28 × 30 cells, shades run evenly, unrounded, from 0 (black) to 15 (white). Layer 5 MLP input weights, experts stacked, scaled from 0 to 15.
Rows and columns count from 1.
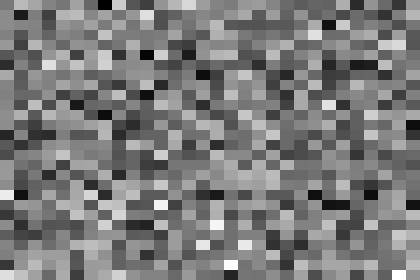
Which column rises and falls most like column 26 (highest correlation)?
17
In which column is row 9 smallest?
12
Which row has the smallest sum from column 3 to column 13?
14
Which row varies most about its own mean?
20
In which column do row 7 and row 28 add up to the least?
26
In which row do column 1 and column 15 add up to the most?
25
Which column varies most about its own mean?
8
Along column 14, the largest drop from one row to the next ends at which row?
2
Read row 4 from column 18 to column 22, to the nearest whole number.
7 6 7 6 9
